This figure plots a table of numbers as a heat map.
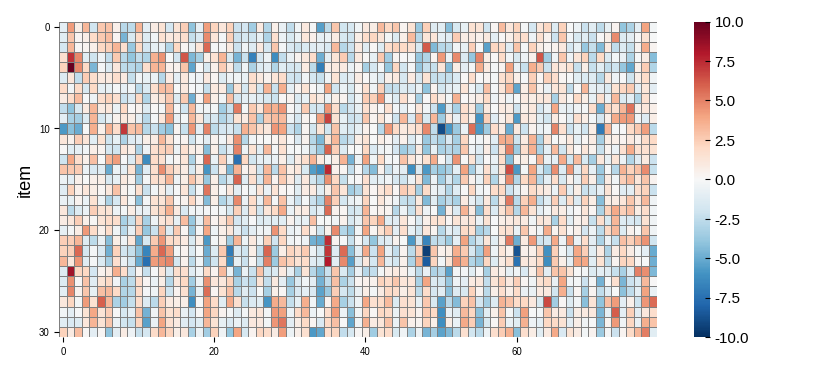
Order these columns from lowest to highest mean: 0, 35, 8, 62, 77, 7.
8, 0, 7, 62, 35, 77
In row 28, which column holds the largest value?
73
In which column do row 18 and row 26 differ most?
35
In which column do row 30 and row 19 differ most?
33
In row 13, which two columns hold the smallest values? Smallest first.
23, 11
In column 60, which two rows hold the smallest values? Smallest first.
22, 23
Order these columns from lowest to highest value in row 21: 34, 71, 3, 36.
34, 71, 3, 36
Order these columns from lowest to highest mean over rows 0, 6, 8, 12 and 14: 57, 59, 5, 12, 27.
57, 5, 12, 27, 59
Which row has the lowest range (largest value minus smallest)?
5
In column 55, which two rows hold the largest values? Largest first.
3, 4
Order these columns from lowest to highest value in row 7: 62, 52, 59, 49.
59, 62, 49, 52
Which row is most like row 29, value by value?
28
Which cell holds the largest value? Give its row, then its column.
4, 1
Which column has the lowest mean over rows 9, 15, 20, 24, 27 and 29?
50
